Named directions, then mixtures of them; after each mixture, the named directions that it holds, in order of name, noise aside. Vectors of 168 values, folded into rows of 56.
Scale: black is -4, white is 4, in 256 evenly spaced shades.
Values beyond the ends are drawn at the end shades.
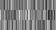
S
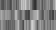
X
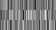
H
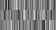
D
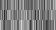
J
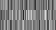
H.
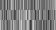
J, S.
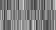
J, X.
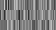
D, S.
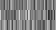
S.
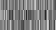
H, J.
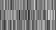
S.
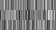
S.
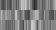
X.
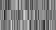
D, J.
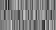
D.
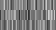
S.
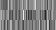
H.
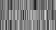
H, X.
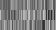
D, S.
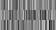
D, H.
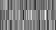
H.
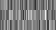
H.
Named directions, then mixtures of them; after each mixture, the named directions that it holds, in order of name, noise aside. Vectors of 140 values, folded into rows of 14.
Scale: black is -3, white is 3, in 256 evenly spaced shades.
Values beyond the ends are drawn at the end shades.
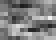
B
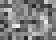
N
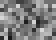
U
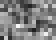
B, U.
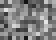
N.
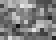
B, U.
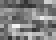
B, N.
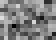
B, N, U.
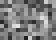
N.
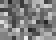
B, N, U.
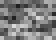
B, U.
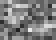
B, N, U.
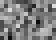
N, U.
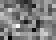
B, N, U.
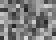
N, U.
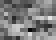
B.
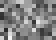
U.
